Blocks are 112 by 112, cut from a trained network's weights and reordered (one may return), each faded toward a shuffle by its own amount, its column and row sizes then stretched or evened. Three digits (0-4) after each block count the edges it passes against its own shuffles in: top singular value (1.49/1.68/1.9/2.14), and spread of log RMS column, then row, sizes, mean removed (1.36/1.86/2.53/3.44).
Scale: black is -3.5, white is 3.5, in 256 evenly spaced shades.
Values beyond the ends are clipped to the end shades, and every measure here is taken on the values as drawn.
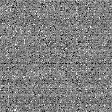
1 2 0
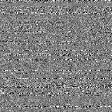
3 0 4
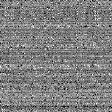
4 2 2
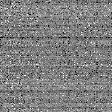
3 2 2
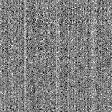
3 0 2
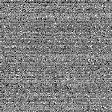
3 1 1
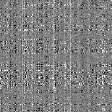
4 3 4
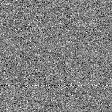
0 0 1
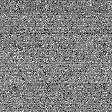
2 1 0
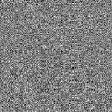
4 2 2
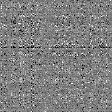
1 3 2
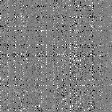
0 4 3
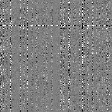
2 4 2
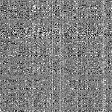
3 0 4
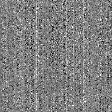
2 3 1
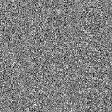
2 2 0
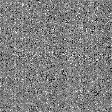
0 1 2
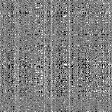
4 3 4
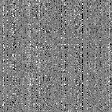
3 4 2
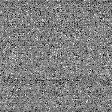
1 1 0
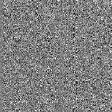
1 3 1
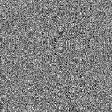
3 2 1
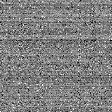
3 2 0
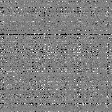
3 2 4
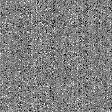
0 2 1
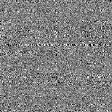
2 2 3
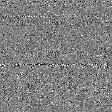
0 1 3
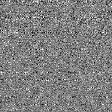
1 0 3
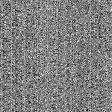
2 1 0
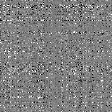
0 3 4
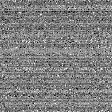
4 0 2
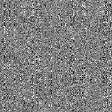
3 4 1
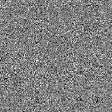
2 2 2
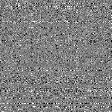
2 2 4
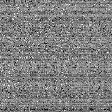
3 1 1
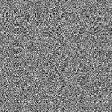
4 2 2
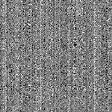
3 2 2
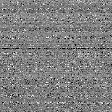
3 1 3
